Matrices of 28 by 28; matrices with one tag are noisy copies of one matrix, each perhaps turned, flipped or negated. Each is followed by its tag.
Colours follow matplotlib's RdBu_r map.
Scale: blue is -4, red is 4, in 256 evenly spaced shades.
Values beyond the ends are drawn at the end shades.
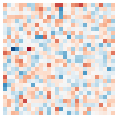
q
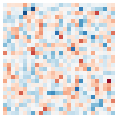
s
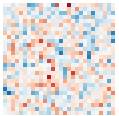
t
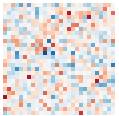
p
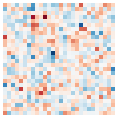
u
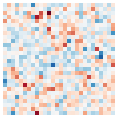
p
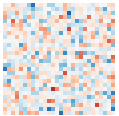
q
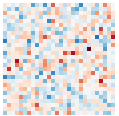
p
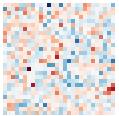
t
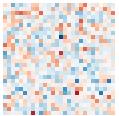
s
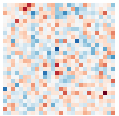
t
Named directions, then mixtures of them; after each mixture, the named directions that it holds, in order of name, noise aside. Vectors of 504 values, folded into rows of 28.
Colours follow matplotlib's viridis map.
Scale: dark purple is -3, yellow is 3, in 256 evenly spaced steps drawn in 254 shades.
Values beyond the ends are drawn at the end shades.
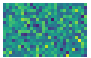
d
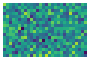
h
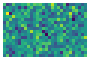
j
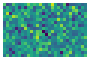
j.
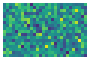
d.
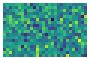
d.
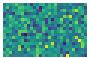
d.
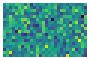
d.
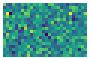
h, j.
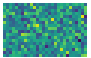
d.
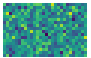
j.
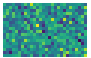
d, j.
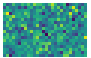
j.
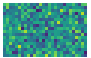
d, h.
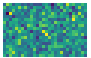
j.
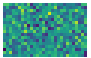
d, h.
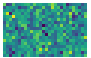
j.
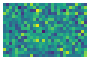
d, h, j.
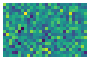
h, j.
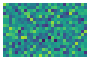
h.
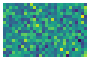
d.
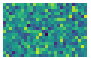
d, j.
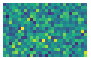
h.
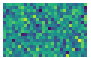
d.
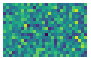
d, h, j.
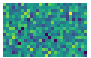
h, j.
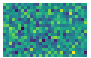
h.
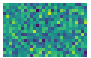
d, h.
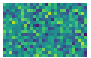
d, h.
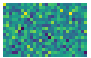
h, j.
